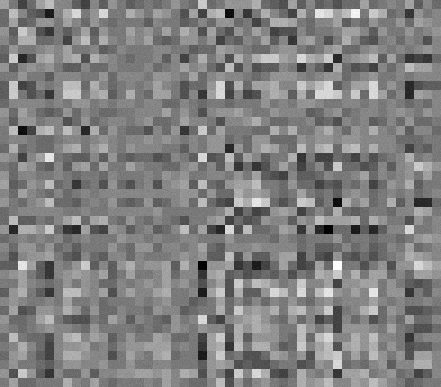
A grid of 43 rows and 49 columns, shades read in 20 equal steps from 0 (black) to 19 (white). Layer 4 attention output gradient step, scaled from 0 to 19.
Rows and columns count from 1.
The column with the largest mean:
37
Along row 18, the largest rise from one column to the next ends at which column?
23
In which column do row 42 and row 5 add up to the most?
3
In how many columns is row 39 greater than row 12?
24
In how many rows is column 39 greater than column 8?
17
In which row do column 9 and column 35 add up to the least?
21
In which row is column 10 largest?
30
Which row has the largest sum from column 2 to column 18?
2
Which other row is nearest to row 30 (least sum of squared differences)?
19
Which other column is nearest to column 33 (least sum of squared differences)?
5
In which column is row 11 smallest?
46
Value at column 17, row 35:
8
